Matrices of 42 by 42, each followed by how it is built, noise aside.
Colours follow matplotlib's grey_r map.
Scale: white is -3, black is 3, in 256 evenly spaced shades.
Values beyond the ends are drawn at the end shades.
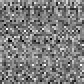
repeating columns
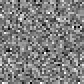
repeating columns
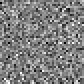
low rank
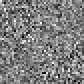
block diagonal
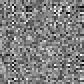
low rank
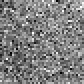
smooth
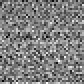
repeating columns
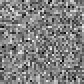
blocks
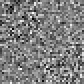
block diagonal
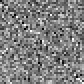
diagonal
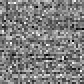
blocks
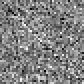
diagonal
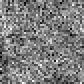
smooth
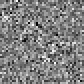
block diagonal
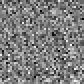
repeating columns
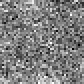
smooth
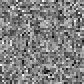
blocks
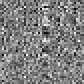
low rank
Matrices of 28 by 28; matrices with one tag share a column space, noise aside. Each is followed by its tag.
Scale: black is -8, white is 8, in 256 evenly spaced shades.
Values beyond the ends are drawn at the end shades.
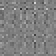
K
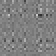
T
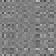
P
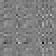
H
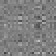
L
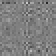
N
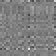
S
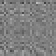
N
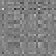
K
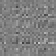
H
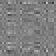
N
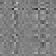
K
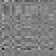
S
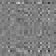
N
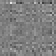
N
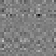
T
